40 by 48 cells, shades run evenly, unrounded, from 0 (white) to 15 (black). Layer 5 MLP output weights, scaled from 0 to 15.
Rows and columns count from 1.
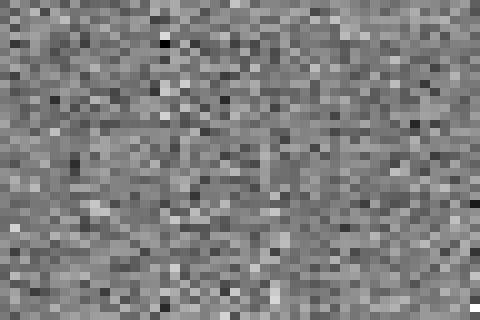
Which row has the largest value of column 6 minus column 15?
13
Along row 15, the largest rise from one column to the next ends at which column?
18
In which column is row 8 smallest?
40
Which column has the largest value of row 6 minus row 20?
17
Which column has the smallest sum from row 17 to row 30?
27
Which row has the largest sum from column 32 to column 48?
26
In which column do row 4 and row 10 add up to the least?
46
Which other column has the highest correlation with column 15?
45
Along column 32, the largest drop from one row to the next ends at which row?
3
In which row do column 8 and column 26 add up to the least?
34
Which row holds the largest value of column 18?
19
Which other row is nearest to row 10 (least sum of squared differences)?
36
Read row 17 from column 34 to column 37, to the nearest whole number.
11 9 9 10
